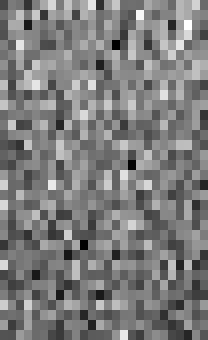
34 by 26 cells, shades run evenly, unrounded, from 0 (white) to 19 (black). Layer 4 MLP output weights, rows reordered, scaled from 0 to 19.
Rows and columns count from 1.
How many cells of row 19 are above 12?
5
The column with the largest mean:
2
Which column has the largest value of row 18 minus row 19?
19
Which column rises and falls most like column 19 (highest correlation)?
7
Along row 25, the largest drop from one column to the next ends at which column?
12
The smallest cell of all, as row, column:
3, 24
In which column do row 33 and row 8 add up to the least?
4
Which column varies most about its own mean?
23
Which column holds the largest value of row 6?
20
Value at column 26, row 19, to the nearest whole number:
16
